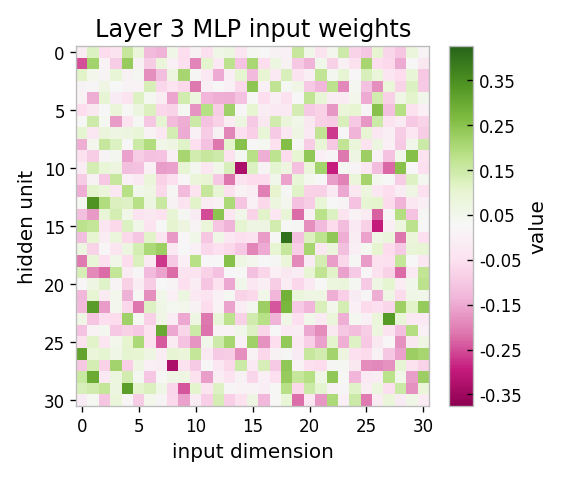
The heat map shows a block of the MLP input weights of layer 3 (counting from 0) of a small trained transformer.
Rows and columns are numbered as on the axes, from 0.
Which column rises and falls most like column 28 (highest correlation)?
16
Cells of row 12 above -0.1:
27
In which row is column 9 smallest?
29
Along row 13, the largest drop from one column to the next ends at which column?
14
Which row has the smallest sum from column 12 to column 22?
11
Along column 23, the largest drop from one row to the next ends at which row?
9
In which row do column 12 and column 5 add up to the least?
22
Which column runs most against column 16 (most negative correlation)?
17
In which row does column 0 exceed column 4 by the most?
26
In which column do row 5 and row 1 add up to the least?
10
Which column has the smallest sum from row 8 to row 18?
23
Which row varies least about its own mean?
20
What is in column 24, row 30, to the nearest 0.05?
0.15
